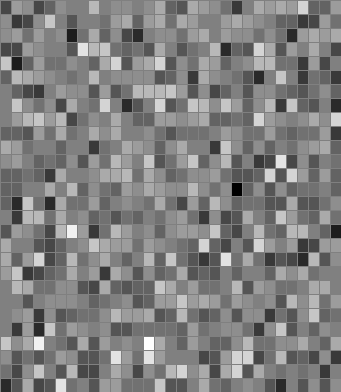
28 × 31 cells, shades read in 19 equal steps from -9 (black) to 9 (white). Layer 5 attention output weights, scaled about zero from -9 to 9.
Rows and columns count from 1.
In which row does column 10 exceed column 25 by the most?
19
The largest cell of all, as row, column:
25, 14
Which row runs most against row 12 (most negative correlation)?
4
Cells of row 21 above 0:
13
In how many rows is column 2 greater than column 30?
13
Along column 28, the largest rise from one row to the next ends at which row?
20
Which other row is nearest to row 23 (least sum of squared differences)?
11
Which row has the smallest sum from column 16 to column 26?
28
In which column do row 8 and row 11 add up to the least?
31
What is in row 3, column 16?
1
